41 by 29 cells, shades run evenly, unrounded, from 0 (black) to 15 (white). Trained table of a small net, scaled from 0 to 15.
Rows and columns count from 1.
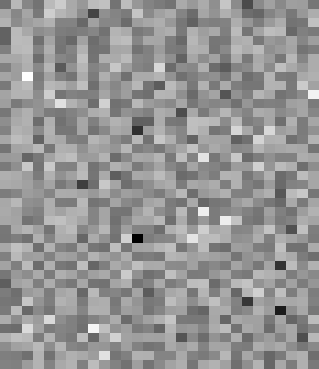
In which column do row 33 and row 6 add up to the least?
14
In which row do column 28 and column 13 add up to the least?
27
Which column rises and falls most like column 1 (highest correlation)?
29
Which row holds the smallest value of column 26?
35
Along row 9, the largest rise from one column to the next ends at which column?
3
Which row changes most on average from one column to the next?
33
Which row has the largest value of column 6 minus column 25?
12
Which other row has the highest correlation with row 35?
22
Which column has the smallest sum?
23
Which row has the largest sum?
17
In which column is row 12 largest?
6
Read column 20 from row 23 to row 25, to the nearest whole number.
7 7 7
